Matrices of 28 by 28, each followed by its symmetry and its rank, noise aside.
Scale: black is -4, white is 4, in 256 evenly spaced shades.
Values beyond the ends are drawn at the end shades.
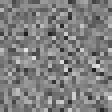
no symmetry, rank seven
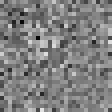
symmetric, rank seven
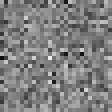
no symmetry, rank seven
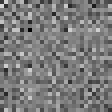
symmetric, rank five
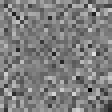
symmetric, rank six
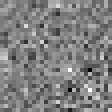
symmetric, rank five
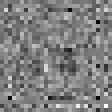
no symmetry, rank five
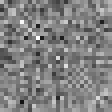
symmetric, rank six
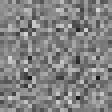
symmetric, rank five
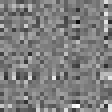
no symmetry, rank five
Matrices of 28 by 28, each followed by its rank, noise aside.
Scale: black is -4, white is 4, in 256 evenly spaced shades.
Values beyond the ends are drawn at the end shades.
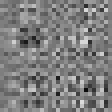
three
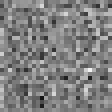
five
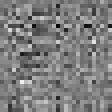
three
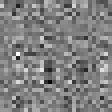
three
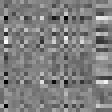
one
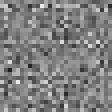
four
